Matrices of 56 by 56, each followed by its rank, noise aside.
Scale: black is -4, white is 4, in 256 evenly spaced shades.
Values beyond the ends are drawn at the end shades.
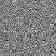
seven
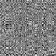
four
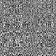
four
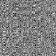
eight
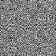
seven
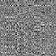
five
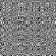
five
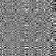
four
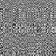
six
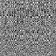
four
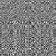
five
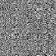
eight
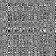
four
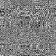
six
